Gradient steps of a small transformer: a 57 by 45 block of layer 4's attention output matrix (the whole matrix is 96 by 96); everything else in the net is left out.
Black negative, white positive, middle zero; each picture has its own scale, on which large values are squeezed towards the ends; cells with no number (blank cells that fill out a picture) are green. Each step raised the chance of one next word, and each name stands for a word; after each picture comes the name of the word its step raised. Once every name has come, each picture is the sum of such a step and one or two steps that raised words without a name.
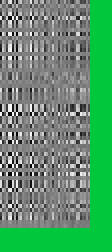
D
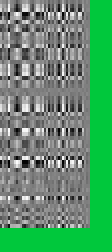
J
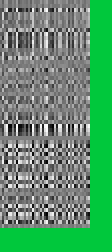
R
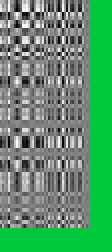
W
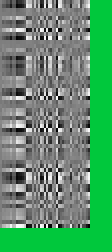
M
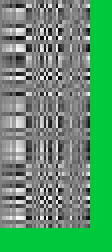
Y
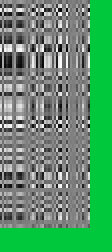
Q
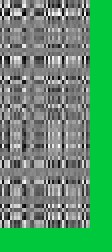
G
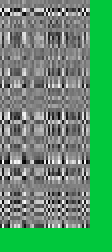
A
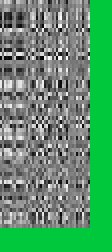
R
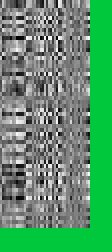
D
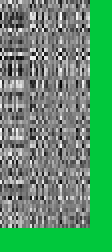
J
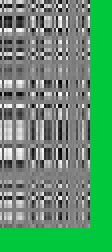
G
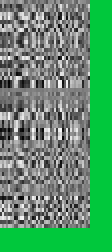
J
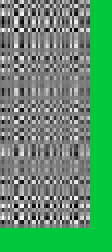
G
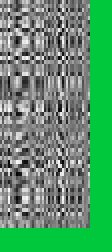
D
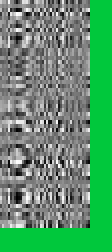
A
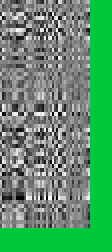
D
